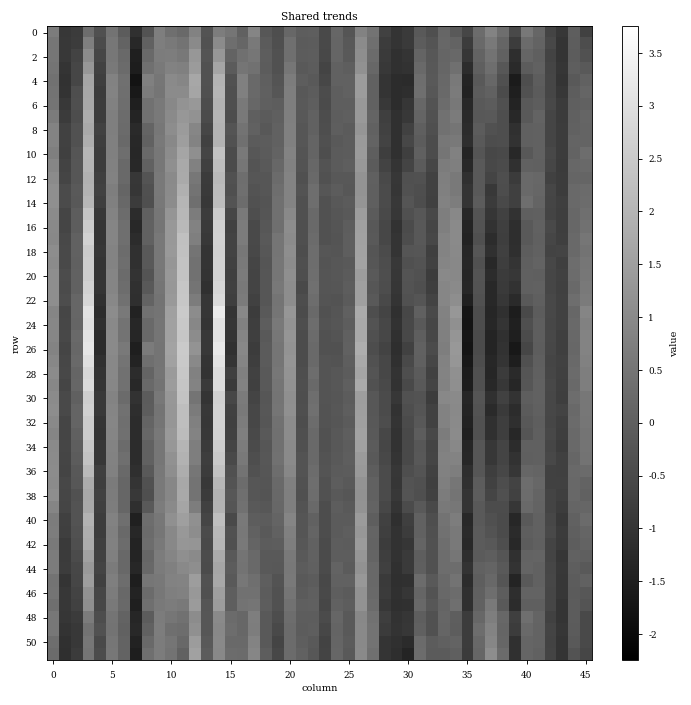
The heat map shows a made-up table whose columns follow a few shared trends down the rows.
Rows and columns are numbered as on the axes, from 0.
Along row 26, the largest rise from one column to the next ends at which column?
14
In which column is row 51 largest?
12
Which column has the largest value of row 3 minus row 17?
37
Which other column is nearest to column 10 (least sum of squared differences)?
20
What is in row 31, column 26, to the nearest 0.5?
1.5
